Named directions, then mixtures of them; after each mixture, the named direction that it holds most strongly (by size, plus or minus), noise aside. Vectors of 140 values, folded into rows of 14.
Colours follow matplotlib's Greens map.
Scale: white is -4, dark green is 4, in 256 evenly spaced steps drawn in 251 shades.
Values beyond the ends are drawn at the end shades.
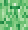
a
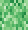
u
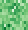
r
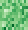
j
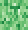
a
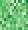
u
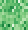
r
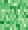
a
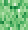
a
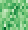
r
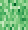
a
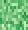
r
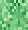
u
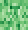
a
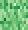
a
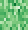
a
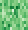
a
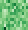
r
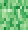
a
